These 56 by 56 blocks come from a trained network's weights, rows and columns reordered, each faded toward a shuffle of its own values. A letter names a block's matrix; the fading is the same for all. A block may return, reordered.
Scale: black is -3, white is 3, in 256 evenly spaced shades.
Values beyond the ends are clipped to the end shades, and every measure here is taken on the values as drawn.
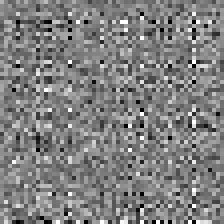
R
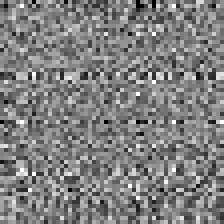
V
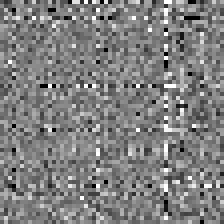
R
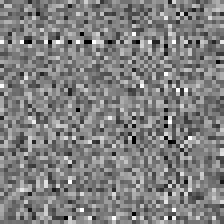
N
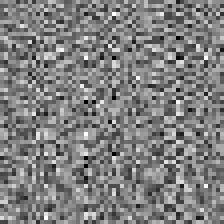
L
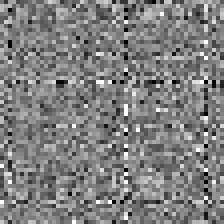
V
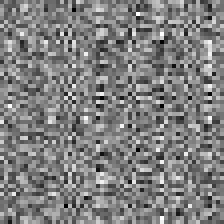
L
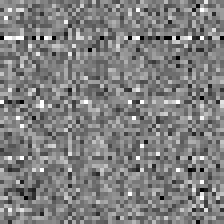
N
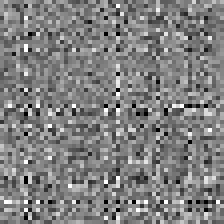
R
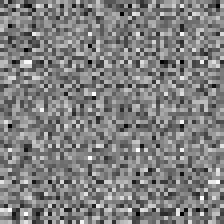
V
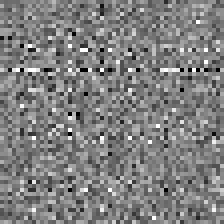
N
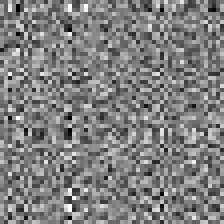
L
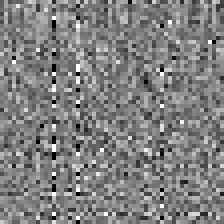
V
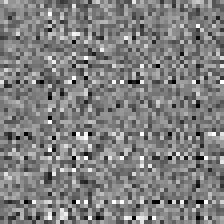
R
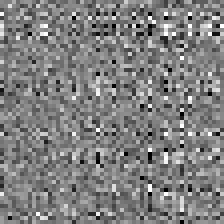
R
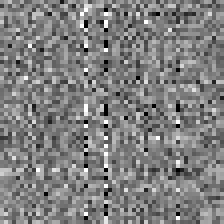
V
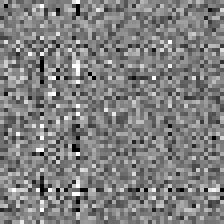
V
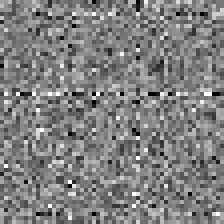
N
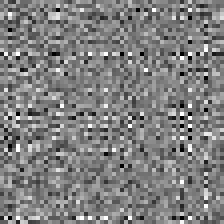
R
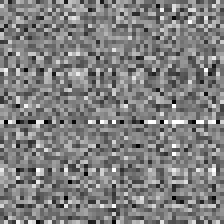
V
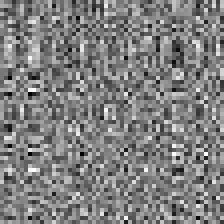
L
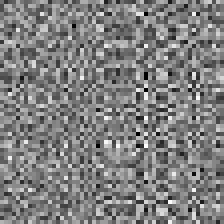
L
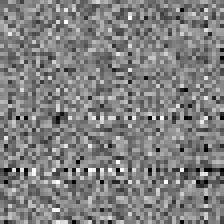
N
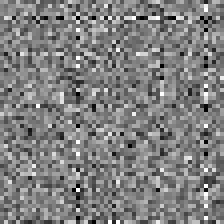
V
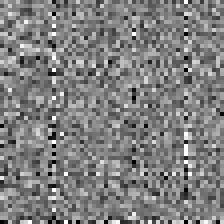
V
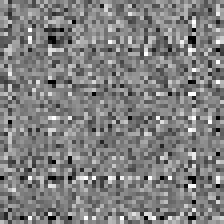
R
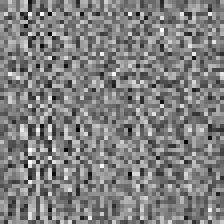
L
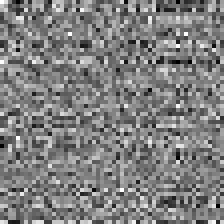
V
